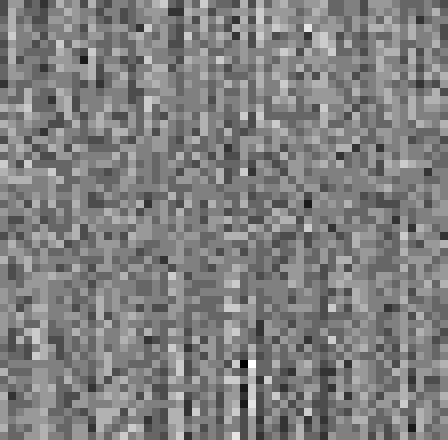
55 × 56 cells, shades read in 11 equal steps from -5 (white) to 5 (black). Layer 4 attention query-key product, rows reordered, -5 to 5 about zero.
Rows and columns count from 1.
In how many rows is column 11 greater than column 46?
19
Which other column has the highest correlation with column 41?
33
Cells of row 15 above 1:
7
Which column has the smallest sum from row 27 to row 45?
51
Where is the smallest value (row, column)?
46, 32
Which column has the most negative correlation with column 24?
23
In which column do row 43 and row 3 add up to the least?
42
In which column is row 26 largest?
39
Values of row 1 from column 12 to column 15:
-2 1 2 0
